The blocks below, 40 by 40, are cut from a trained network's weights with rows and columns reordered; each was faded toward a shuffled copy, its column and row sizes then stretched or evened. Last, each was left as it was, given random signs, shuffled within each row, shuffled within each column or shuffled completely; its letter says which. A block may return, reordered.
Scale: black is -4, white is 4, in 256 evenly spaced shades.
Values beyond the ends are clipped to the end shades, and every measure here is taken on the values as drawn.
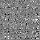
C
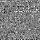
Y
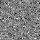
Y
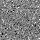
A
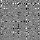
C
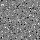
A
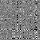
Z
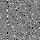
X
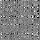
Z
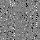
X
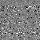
Y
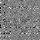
C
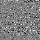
Y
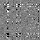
Z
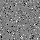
A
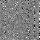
X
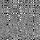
Z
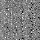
X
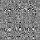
Z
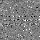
Y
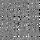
C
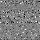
Y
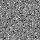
A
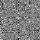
C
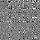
C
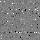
Y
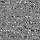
Y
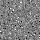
A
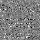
Y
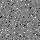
A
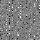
X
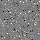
A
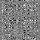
Z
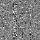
X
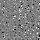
X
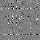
Z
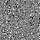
X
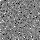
A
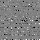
Y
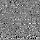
Y
